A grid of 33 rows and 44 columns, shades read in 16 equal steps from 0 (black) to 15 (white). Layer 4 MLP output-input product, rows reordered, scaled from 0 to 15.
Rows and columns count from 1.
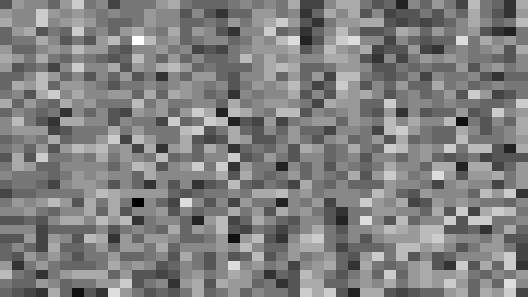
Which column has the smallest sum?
20
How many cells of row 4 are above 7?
21
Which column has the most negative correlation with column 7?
43
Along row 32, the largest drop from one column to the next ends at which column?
12
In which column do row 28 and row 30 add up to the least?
44
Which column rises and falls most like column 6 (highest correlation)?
8
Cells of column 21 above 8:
10
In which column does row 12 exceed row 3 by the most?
33
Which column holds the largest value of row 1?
7
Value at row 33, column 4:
3
